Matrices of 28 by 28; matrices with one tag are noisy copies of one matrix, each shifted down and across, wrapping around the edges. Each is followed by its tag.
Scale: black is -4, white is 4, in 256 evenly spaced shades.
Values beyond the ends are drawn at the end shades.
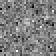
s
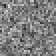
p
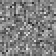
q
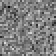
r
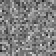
q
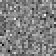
r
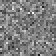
r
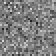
q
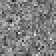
p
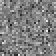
q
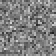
q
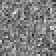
r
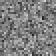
p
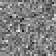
r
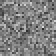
r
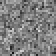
p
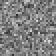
s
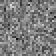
q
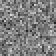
q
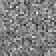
q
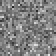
s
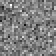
r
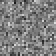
q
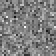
r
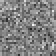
q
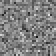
q
